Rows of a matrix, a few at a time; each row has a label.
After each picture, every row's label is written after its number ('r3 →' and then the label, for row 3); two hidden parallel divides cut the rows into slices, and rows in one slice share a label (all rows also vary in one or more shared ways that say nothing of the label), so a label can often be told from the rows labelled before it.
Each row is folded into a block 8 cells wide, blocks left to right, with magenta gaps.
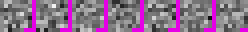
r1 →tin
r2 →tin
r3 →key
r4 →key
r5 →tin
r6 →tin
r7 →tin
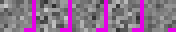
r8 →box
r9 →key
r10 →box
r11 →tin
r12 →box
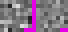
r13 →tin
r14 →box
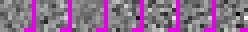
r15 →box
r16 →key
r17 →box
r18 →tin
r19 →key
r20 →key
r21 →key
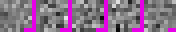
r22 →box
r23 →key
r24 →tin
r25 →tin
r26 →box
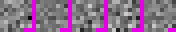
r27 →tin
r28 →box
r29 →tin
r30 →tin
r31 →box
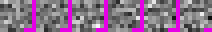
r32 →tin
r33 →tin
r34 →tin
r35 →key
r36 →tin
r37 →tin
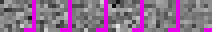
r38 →tin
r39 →key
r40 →box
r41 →key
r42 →box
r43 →box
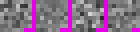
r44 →box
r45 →box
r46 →tin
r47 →box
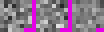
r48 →key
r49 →tin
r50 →box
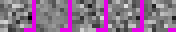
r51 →tin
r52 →box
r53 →key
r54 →tin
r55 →tin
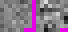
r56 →box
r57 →tin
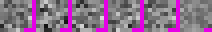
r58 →key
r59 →tin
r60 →key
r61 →key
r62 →key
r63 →box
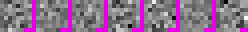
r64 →key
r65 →box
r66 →box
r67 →key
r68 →tin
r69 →box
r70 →key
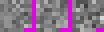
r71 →box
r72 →box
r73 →key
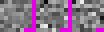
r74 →box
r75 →key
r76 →tin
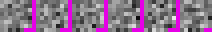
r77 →tin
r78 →key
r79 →key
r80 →tin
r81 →key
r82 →tin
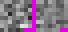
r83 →tin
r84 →box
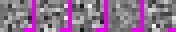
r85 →tin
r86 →key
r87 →tin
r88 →box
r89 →key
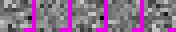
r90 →tin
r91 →box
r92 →tin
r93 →box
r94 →key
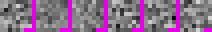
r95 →tin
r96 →box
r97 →box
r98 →tin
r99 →tin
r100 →key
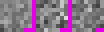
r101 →box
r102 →key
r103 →box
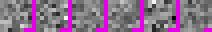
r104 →tin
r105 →key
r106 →box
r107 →box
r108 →tin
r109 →box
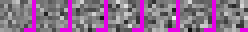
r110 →box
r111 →box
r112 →tin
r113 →tin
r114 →key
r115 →tin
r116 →key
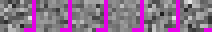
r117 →key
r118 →box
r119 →box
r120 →box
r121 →key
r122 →tin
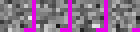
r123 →key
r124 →key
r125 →tin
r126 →tin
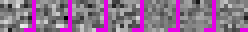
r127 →tin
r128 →tin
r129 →key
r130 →key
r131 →box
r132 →box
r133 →tin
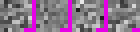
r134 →key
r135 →box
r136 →tin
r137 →key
